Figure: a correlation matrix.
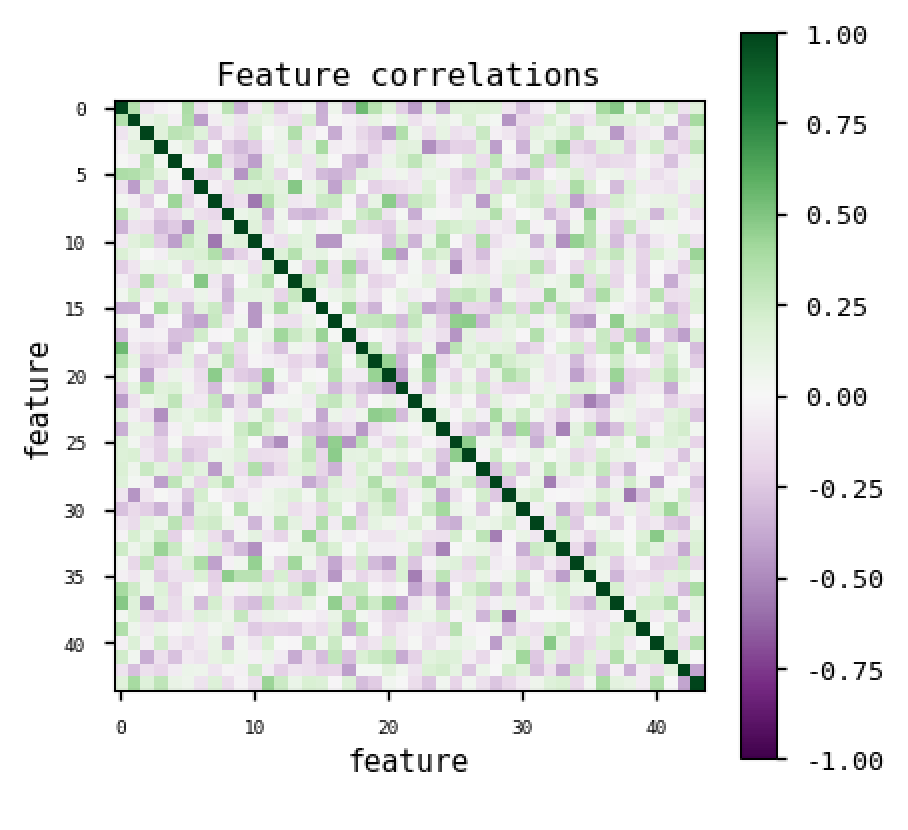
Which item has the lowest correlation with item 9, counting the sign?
5
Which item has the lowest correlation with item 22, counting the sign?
35
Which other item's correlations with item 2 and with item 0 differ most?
37
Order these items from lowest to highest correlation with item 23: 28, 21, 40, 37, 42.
21, 40, 37, 42, 28
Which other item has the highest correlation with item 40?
32
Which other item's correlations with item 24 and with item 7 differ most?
10
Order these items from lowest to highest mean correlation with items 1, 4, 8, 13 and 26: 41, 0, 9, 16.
41, 9, 16, 0
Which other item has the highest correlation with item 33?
3
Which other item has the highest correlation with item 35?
8
